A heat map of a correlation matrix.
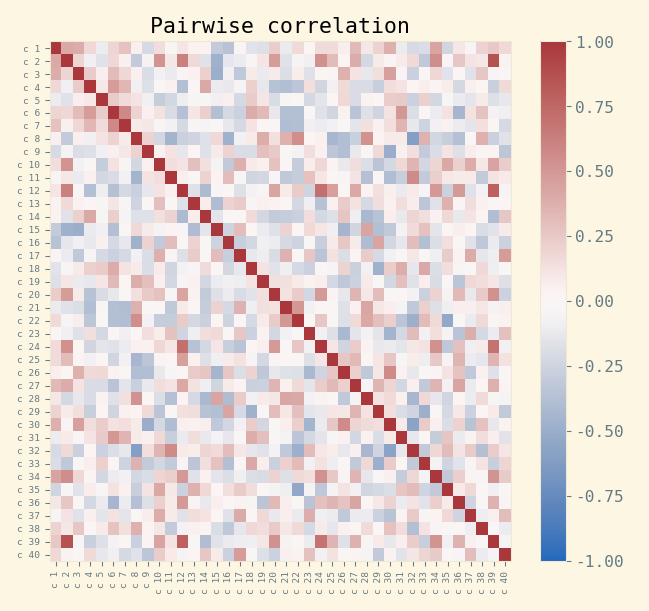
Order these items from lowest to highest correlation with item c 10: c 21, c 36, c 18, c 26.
c 26, c 21, c 18, c 36
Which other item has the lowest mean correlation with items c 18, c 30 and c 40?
c 9
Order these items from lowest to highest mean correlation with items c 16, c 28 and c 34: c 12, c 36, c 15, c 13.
c 13, c 15, c 36, c 12
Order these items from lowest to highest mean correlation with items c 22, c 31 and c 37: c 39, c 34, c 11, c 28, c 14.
c 11, c 14, c 34, c 39, c 28
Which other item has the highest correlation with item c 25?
c 12
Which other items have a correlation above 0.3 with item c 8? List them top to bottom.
c 19, c 21, c 22, c 28, c 33, c 38
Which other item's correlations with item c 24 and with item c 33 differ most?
c 39
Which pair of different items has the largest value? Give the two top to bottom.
c 2, c 39
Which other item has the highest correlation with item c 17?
c 40
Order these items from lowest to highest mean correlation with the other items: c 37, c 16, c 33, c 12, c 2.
c 16, c 33, c 37, c 12, c 2
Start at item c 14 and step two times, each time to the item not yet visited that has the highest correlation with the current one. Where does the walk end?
c 6
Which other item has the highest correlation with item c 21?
c 22
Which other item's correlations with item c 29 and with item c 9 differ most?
c 30
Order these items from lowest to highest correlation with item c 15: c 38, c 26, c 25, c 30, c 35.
c 26, c 30, c 38, c 25, c 35
